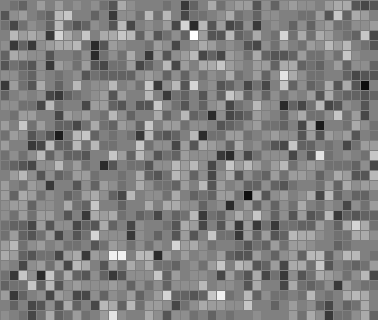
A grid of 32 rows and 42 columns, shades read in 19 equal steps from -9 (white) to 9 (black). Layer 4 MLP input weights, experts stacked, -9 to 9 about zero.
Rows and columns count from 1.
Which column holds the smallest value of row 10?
26
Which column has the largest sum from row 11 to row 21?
24
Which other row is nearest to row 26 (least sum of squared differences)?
32
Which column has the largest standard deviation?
13
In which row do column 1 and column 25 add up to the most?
9
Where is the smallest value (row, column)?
4, 22
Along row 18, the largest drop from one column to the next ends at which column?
42
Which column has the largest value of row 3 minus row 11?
29
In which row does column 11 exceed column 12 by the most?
31
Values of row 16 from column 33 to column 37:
4 0 3 -7 1
